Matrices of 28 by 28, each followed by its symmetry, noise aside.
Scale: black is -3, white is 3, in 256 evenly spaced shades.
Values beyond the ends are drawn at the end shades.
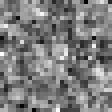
symmetric across the other diagonal.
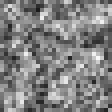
symmetric.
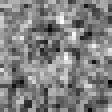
no symmetry.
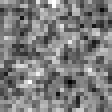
no symmetry.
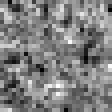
antisymmetric.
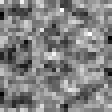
mirrored top to bottom.
